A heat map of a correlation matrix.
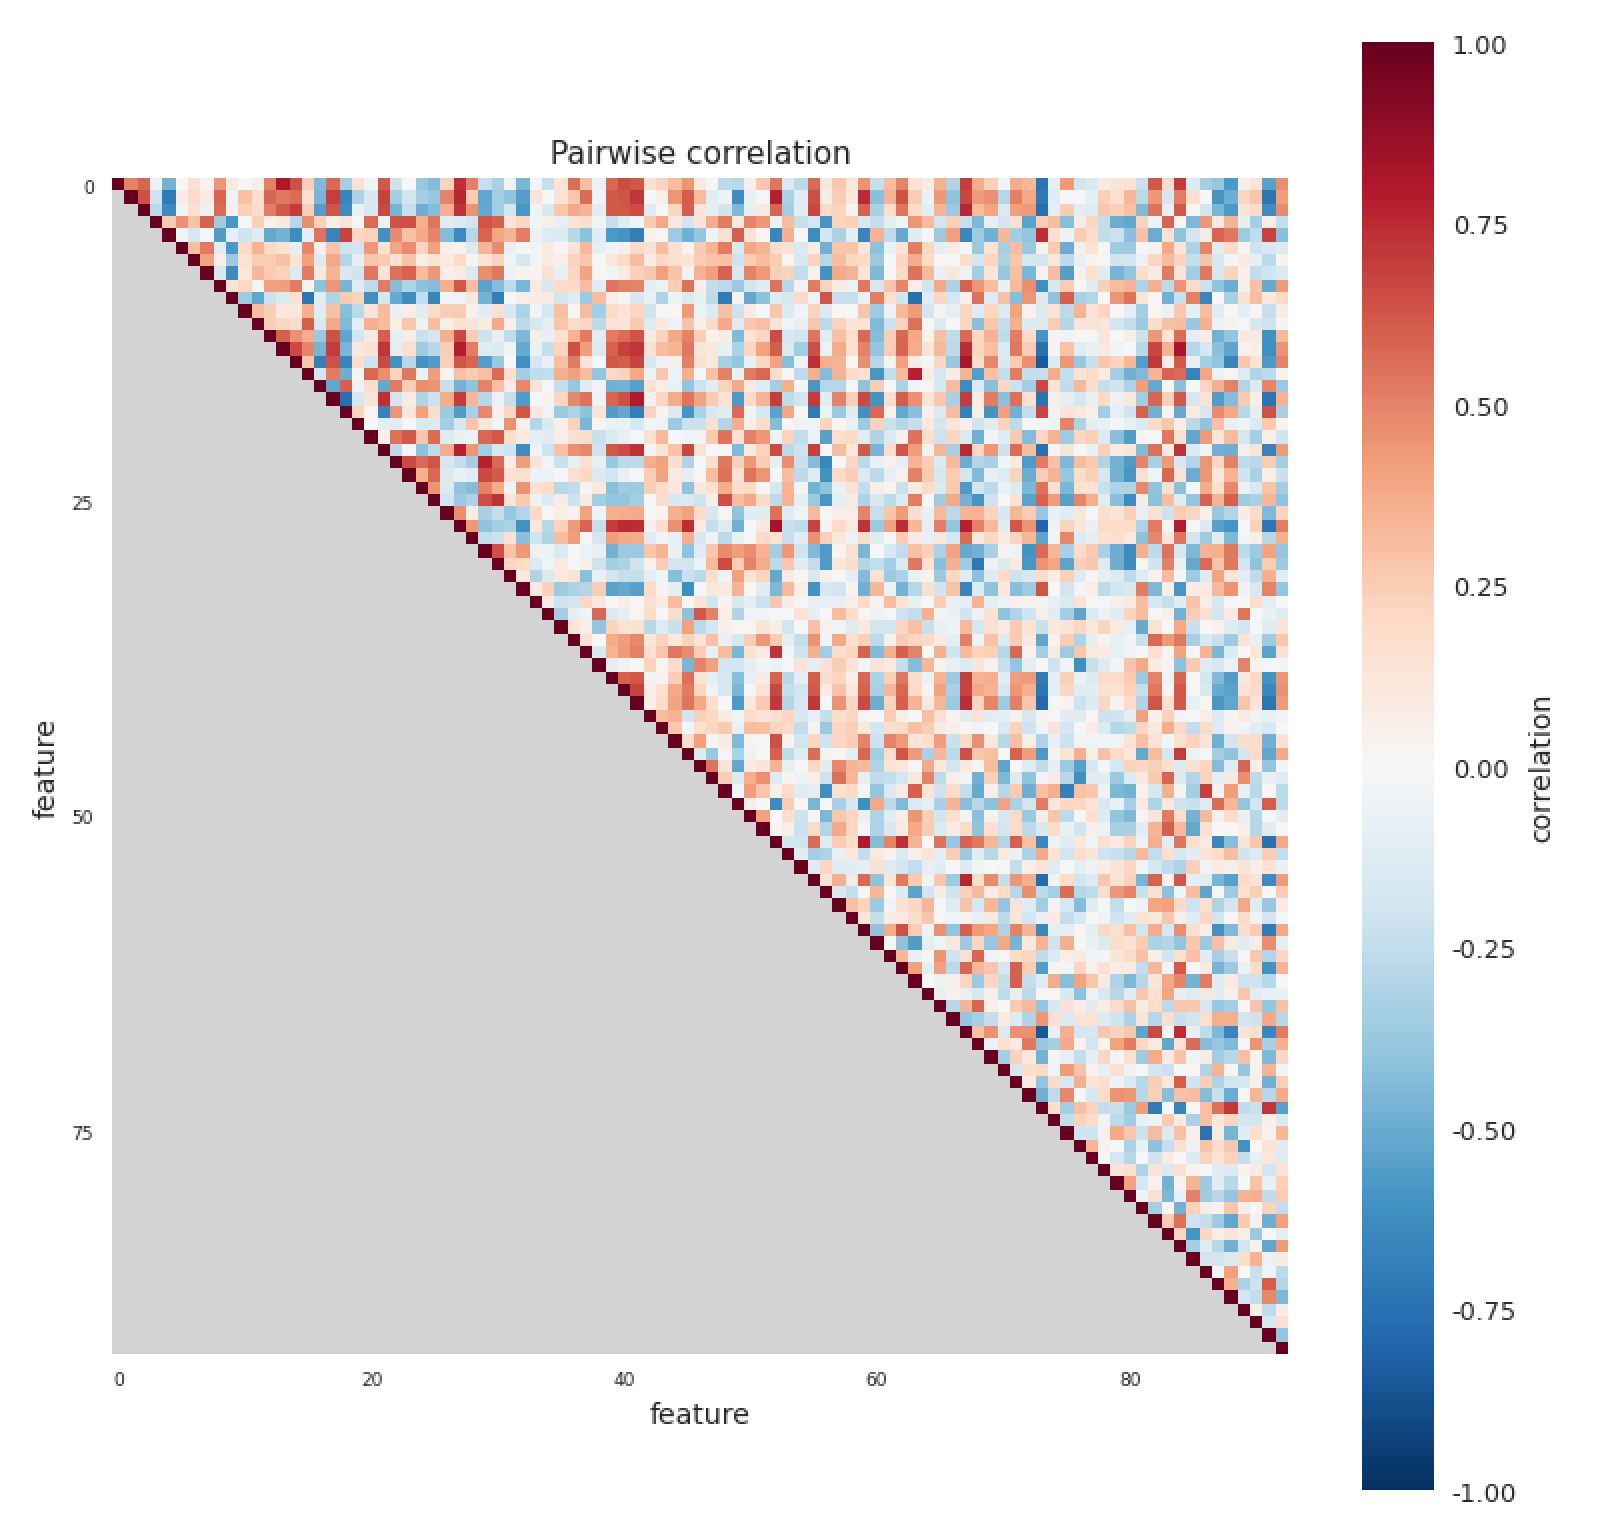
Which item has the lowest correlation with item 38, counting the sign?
76
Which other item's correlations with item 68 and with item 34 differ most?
47
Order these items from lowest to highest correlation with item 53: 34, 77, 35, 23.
35, 34, 77, 23
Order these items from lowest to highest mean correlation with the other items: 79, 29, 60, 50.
60, 79, 29, 50
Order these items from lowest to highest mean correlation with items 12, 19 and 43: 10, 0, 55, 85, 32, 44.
85, 32, 10, 44, 55, 0
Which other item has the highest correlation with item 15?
63
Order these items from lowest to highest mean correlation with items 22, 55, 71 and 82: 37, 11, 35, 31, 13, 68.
31, 68, 35, 11, 37, 13
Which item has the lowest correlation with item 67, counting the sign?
73
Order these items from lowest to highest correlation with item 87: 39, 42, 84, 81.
39, 84, 42, 81
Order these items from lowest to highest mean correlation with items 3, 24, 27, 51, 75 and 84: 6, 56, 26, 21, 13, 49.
56, 49, 26, 6, 21, 13
